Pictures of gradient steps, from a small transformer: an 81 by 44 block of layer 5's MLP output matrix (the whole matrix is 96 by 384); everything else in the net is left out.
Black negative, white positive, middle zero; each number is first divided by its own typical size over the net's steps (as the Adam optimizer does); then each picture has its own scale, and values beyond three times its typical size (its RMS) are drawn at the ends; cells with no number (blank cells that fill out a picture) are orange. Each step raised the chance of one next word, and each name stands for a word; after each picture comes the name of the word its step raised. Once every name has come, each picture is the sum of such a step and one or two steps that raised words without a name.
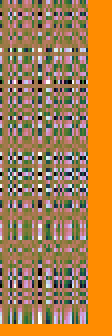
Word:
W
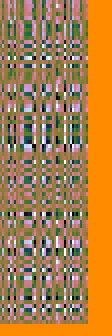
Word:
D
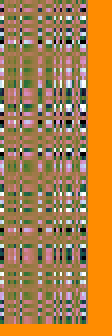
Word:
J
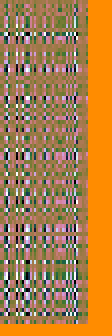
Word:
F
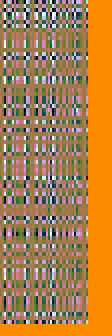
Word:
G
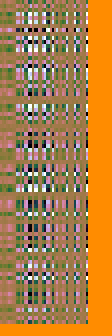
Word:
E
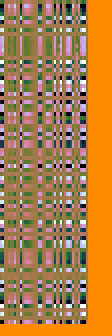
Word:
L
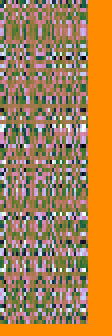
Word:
D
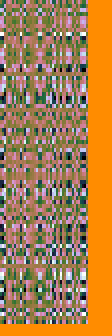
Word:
F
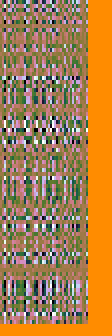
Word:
W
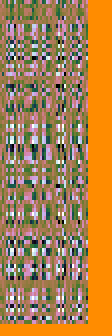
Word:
D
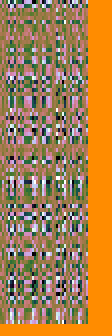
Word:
W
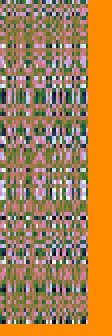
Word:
G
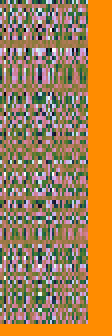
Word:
E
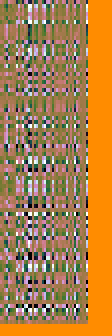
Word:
D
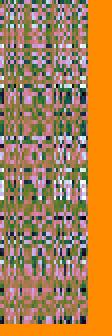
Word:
G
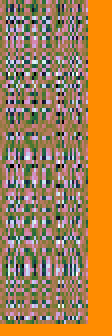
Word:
L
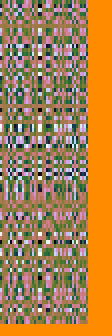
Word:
D
